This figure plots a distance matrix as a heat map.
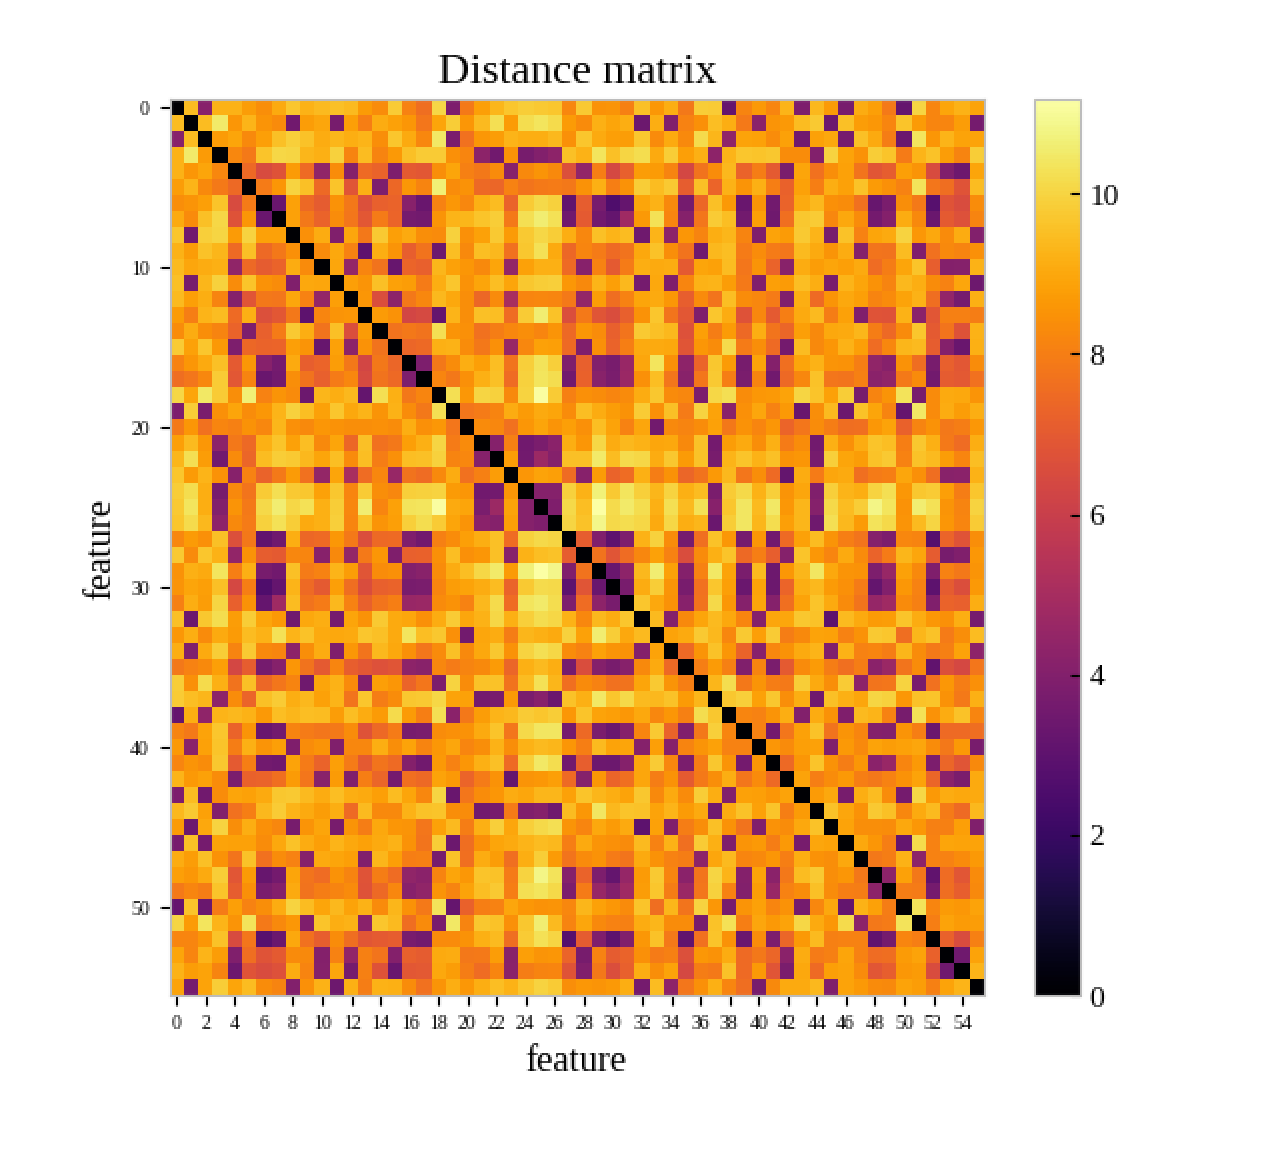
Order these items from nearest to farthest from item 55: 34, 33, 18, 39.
34, 39, 18, 33
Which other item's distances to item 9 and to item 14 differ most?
18
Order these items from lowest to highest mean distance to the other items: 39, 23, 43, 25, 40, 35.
35, 39, 23, 40, 43, 25
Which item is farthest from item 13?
25
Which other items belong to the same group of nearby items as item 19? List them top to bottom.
0, 2, 38, 43, 46, 50
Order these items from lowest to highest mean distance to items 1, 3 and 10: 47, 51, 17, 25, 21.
21, 25, 17, 47, 51
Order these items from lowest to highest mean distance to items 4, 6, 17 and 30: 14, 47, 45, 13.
13, 14, 47, 45
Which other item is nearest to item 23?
42
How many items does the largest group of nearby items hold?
14
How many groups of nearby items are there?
8
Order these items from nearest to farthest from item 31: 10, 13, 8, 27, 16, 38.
27, 16, 13, 10, 38, 8
